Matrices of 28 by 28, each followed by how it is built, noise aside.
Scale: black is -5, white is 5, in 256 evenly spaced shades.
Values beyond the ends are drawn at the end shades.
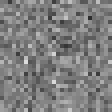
low rank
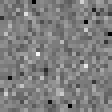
sparse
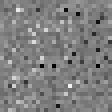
sparse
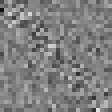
banded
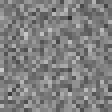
repeating rows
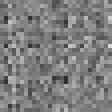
low rank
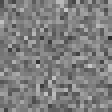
noise
